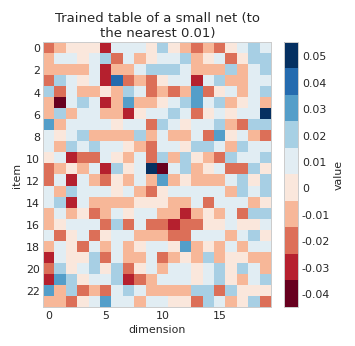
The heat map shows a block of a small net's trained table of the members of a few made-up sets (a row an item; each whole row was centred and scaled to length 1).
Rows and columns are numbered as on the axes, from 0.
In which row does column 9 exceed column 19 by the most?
11
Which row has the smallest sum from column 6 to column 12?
16
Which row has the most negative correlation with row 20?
4
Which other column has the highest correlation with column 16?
8
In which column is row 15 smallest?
12
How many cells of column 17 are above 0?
10
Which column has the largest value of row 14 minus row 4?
1
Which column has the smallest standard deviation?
18
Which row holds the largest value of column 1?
21
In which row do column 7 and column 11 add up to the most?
5
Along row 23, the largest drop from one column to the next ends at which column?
19
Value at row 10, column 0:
0
